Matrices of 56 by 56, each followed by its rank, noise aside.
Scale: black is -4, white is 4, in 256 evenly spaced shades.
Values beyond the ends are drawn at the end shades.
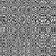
four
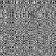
four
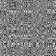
six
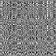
four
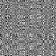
four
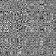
six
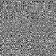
six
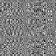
four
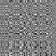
three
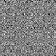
six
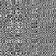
four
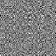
six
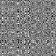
four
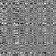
three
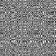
five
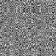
six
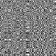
four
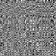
five
